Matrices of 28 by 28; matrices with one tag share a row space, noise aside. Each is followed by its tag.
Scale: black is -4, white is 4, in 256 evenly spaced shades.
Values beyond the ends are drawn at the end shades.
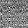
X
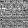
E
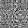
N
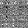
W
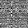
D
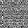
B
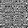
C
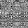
D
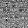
W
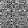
D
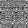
C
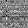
W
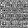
E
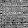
E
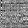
E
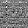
W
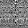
N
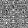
W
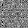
B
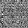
B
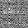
X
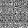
N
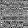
E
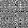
N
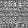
N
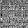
X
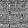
X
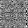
C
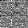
D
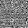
C
